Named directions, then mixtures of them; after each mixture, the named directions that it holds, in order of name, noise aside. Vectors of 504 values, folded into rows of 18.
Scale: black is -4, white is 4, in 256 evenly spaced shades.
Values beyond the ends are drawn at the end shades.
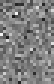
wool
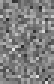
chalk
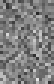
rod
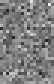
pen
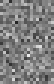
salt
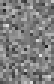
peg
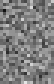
peg, pen, salt.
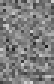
peg.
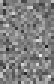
peg, rod.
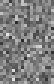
salt.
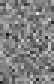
peg, rod, salt.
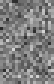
chalk, pen, wool.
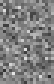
peg, pen, salt.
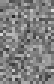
chalk, salt, wool.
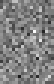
chalk, rod.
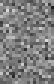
peg, pen.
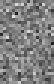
wool.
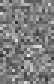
salt.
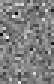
wool.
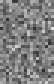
chalk, pen.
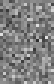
pen, salt, wool.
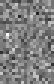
chalk, rod, salt.
